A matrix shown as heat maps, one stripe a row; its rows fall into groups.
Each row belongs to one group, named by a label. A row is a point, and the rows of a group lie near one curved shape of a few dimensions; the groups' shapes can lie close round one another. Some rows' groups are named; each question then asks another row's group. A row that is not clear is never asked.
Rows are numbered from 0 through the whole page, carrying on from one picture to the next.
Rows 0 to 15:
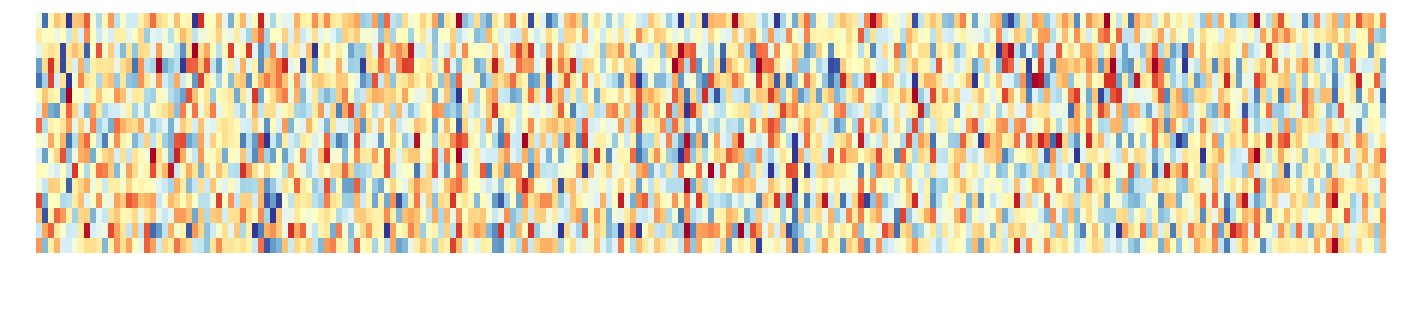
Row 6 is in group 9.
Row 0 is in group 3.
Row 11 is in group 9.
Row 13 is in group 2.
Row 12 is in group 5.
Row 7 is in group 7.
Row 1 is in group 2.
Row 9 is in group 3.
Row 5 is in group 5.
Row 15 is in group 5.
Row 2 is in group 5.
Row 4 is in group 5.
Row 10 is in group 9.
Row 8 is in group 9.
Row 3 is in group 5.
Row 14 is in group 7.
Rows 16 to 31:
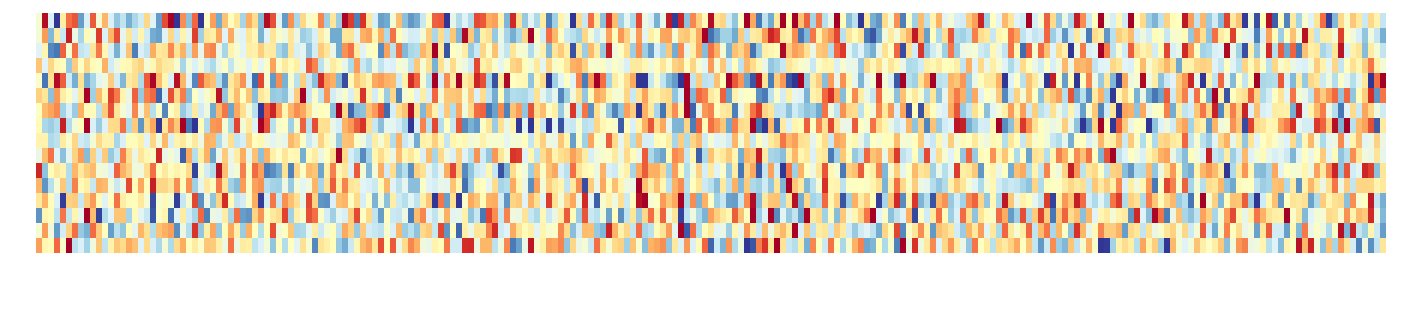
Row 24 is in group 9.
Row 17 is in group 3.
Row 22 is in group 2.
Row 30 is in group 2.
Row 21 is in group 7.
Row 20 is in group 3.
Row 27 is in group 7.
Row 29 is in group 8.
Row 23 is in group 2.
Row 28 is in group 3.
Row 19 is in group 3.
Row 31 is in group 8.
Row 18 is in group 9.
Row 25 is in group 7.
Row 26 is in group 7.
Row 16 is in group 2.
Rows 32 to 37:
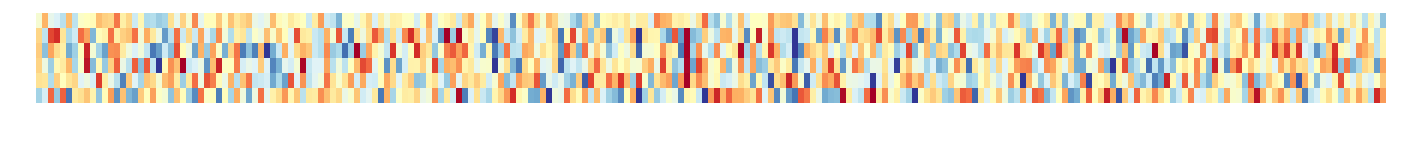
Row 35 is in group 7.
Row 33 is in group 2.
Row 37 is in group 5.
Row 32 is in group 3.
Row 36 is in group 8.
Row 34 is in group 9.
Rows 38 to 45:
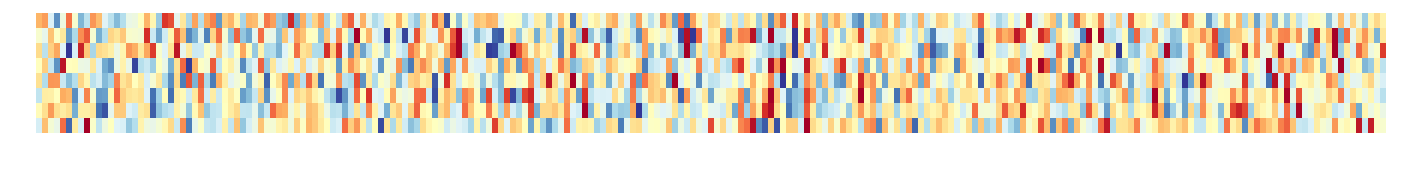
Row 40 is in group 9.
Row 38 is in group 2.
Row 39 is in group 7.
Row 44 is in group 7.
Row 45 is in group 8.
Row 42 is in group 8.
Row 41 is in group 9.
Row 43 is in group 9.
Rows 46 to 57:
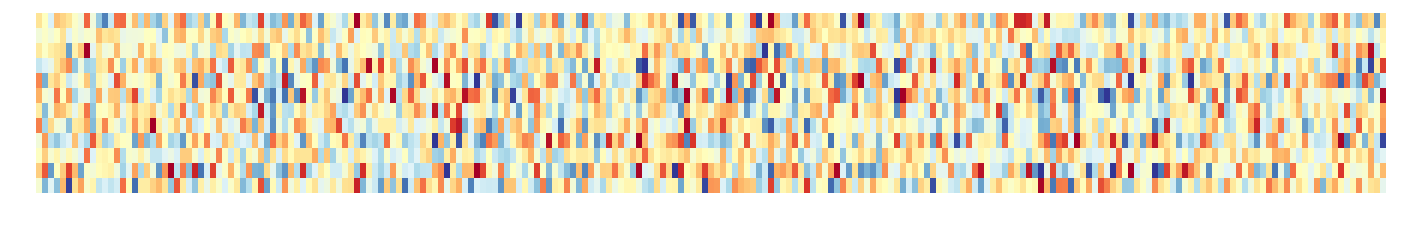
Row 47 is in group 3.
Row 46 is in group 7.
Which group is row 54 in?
2
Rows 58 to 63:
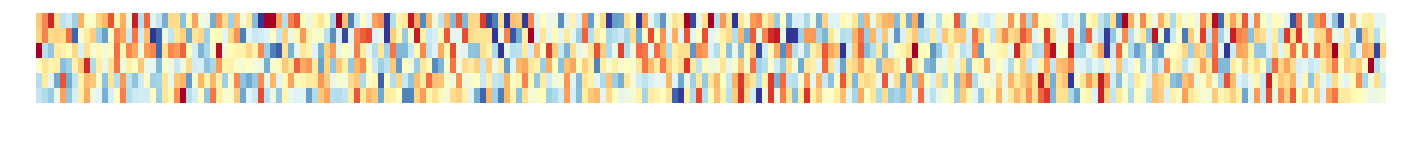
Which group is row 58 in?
2
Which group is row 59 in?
7
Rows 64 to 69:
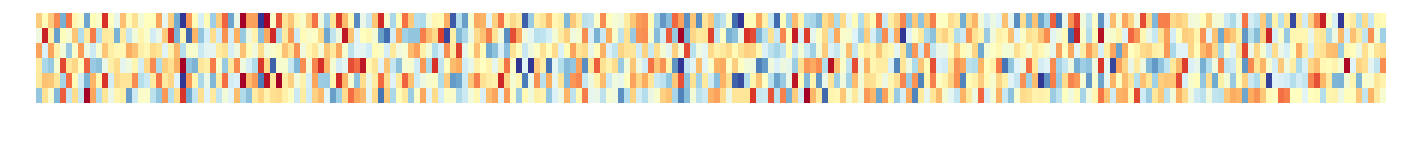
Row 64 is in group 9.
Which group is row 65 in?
2
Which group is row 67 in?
2
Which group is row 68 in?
9
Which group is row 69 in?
8
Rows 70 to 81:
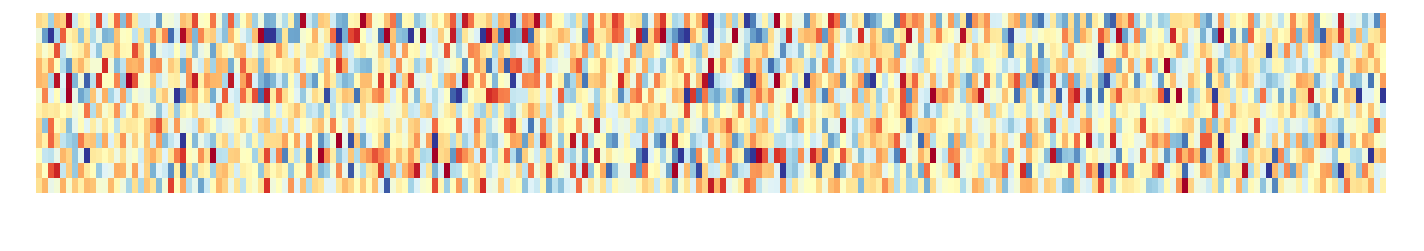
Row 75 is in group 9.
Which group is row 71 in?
2
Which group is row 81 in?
2
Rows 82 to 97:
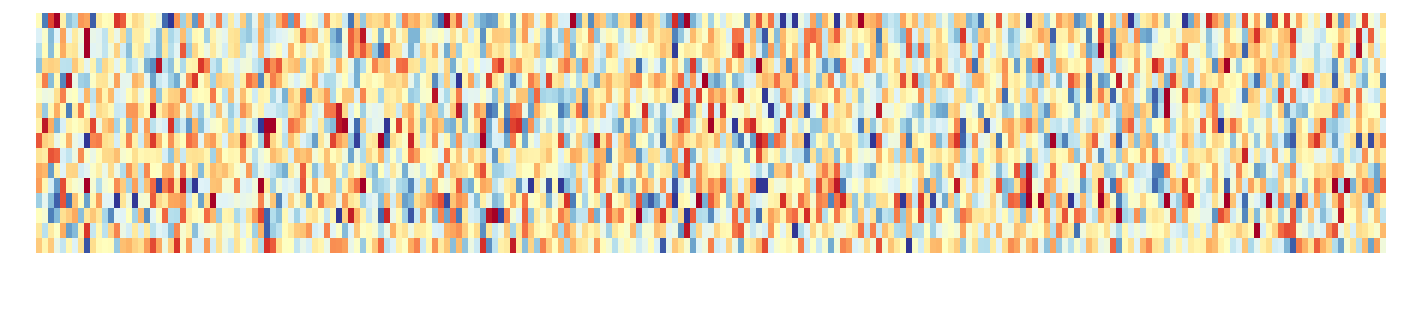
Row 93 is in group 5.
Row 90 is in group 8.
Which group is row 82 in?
2
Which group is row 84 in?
8
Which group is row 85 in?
5
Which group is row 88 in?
9
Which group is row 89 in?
2
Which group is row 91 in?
2
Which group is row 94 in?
9
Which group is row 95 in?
2
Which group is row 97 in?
8
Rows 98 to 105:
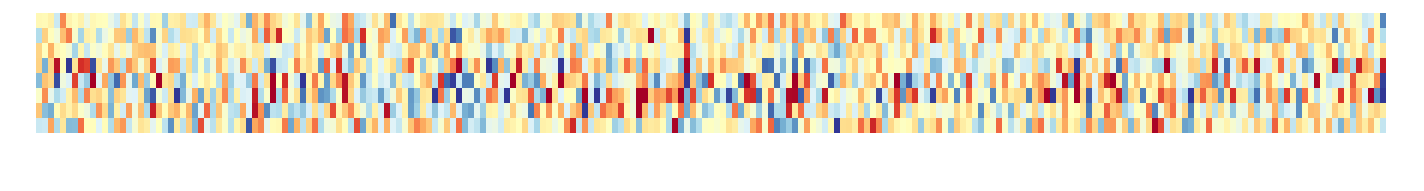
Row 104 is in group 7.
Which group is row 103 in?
3
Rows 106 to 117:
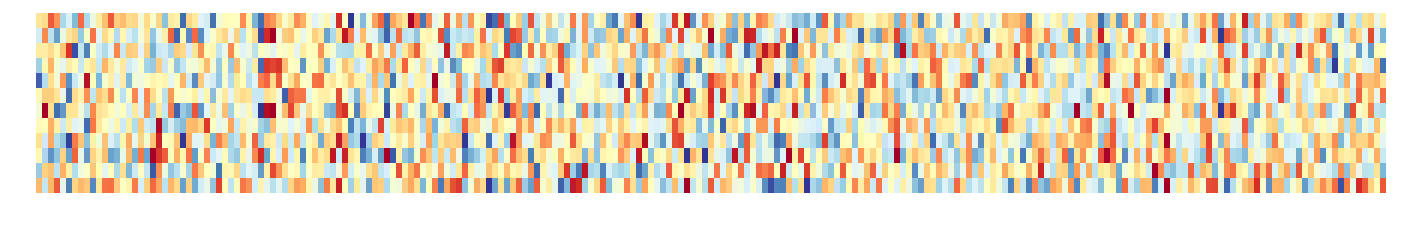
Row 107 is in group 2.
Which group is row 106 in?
2
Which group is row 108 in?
8
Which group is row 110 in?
5
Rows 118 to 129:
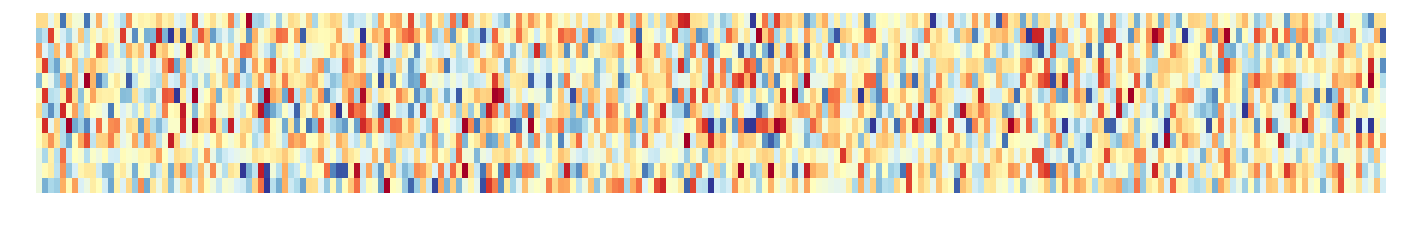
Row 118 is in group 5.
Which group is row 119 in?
5
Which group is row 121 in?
2
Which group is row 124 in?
2
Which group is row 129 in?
2
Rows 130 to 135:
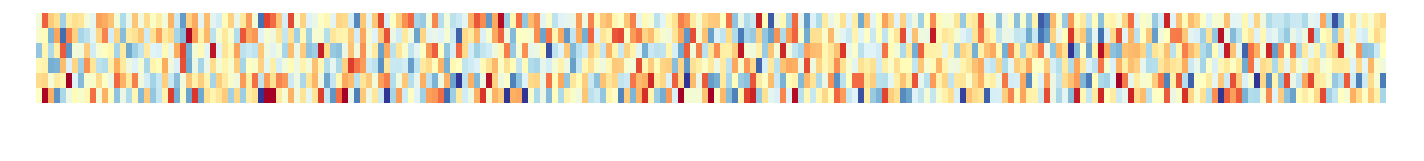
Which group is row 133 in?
2
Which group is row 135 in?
2
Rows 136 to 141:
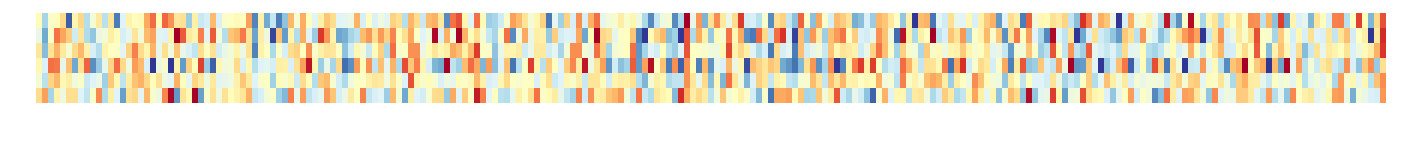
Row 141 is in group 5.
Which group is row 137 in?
3
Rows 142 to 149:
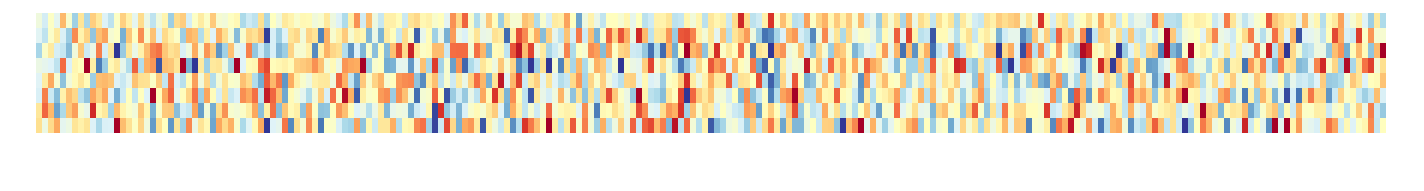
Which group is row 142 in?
9
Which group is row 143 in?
8
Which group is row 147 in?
9
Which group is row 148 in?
3
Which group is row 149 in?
8
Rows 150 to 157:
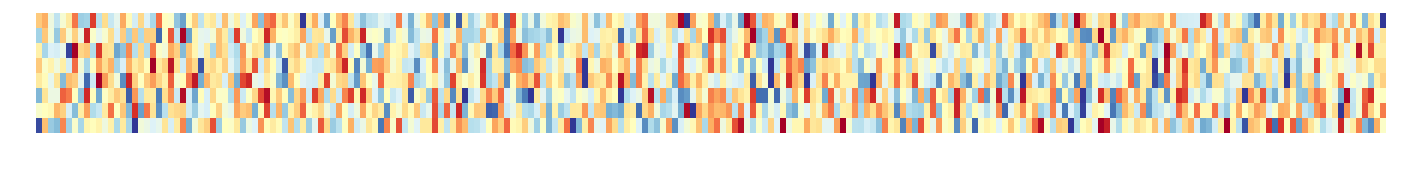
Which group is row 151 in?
2
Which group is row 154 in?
8
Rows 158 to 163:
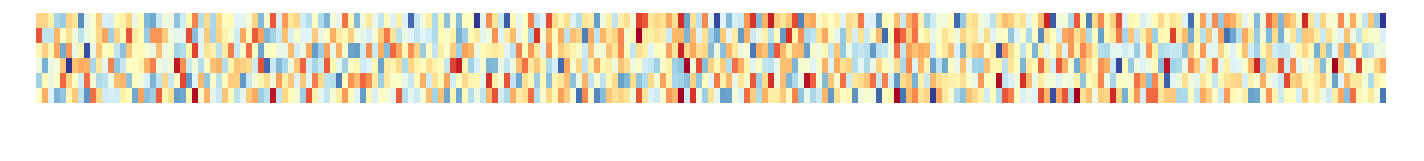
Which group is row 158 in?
3
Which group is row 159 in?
7
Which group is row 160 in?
5
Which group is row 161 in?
9
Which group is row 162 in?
8
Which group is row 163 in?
2
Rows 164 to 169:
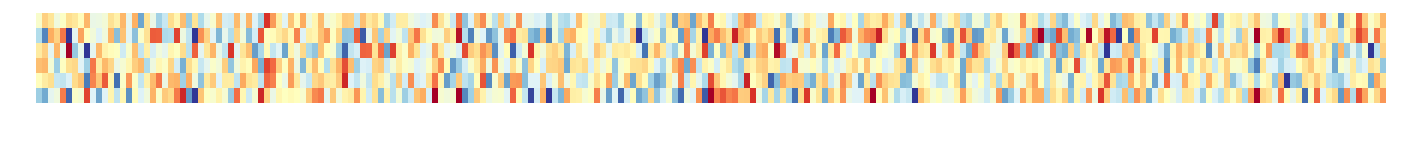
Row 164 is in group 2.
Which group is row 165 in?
5
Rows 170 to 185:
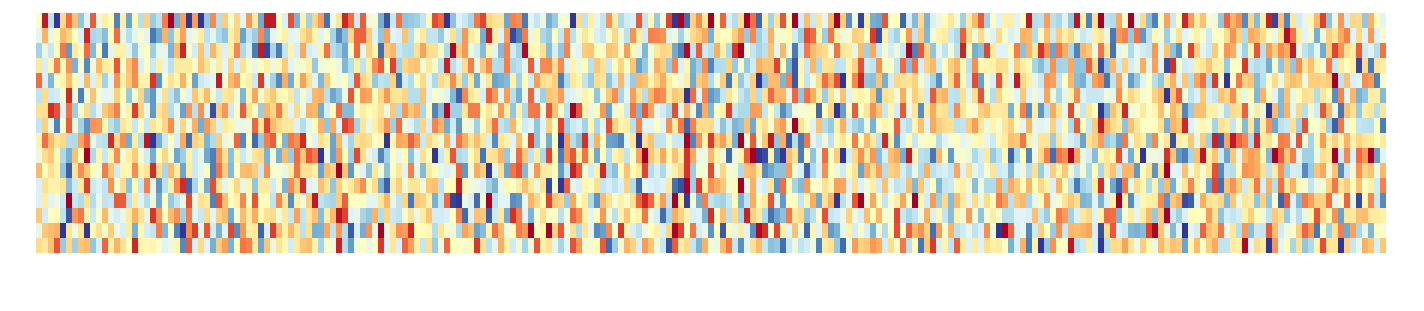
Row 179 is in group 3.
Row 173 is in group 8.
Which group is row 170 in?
2
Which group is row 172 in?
9
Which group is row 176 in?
9
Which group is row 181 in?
7
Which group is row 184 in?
5
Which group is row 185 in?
9
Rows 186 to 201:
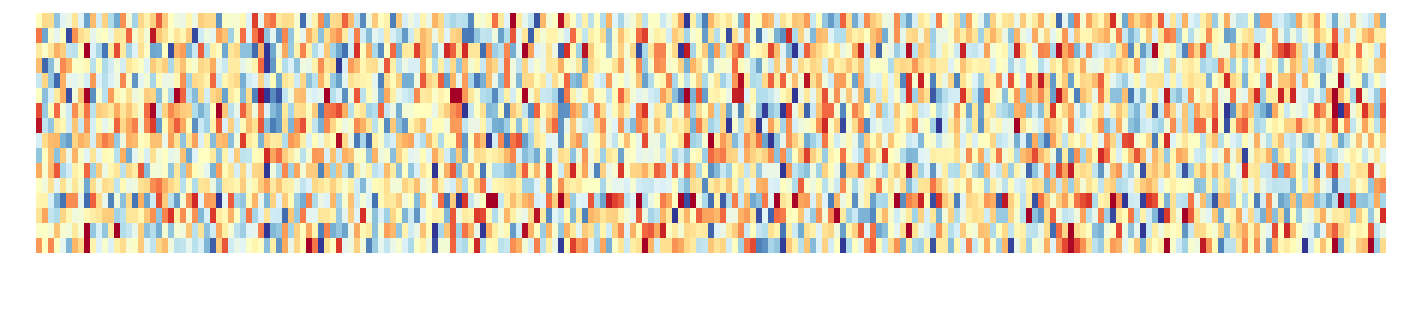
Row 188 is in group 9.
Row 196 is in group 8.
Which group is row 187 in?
7
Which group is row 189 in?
2
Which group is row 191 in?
9
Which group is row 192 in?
7
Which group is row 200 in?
8
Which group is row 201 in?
3
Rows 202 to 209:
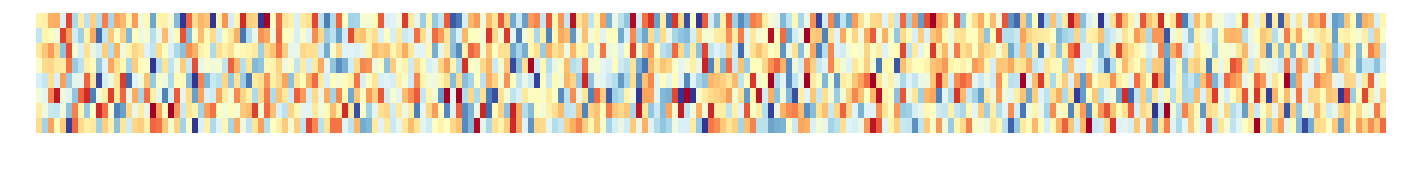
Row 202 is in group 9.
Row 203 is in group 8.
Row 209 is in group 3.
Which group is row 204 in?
9
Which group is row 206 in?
8
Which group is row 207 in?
2
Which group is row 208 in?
9
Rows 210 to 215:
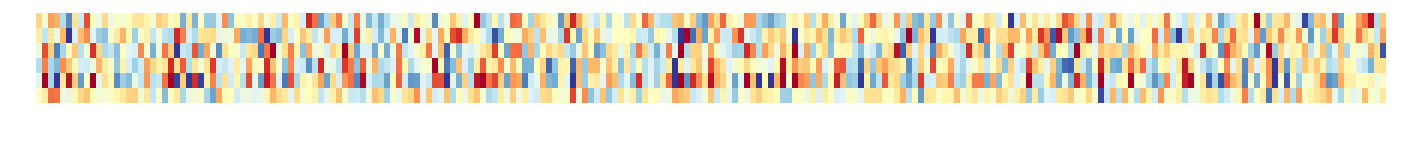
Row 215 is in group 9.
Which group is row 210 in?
3
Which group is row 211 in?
9
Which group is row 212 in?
2
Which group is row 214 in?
2
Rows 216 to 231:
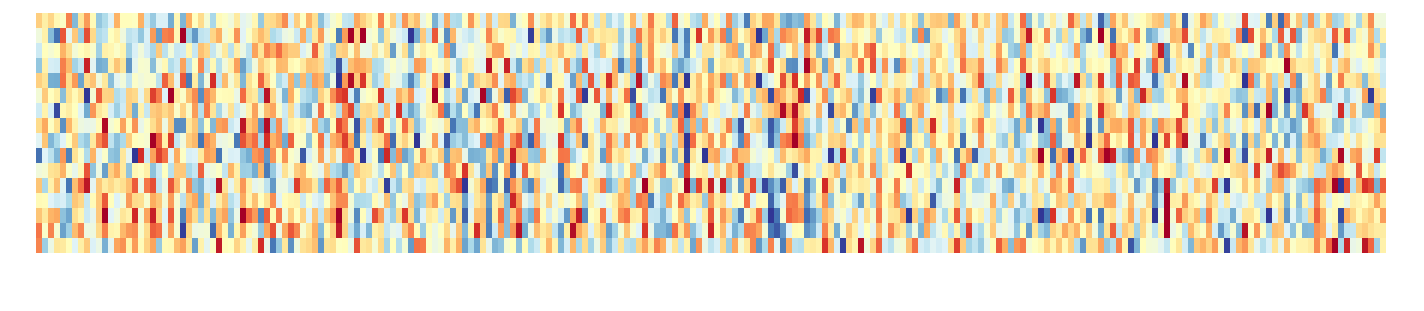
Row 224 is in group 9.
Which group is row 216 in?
9
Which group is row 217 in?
2
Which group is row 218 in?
5
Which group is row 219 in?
8
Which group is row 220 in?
2
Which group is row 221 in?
8
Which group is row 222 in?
9
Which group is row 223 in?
9
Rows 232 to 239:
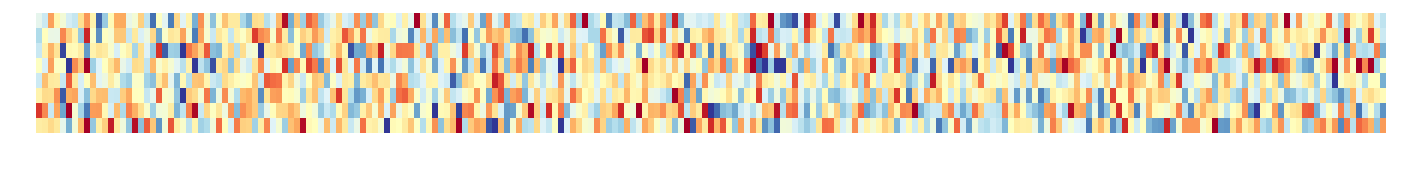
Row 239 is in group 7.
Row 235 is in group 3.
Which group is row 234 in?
5
